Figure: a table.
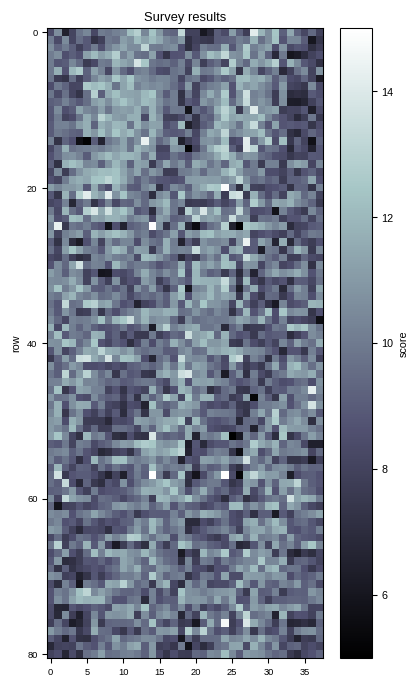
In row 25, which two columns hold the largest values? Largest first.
14, 1
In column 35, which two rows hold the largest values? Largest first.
38, 60
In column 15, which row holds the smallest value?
20
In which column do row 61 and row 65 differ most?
1
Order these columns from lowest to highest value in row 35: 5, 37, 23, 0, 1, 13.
13, 1, 0, 23, 37, 5
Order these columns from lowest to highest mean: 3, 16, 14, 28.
3, 16, 28, 14
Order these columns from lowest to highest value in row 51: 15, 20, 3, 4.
4, 20, 15, 3
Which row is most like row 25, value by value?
57
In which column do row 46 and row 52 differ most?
25
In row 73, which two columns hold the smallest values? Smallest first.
13, 30
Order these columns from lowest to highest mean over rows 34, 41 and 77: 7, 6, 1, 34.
34, 1, 7, 6
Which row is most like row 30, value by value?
5
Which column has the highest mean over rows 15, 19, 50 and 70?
27
